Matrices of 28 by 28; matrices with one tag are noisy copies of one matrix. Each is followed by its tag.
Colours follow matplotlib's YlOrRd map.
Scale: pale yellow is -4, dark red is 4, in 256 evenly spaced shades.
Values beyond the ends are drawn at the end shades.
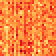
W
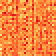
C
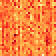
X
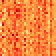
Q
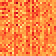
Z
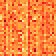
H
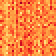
W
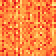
X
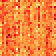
X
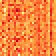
Q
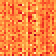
H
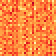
C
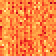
W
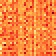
C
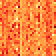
X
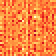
H
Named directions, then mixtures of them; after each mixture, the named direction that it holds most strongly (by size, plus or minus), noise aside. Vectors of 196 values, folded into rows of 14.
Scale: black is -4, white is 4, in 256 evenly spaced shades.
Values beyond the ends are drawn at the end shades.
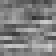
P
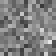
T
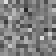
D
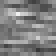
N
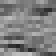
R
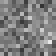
T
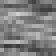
N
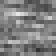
N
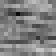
N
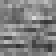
P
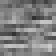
P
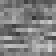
P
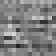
P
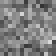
T
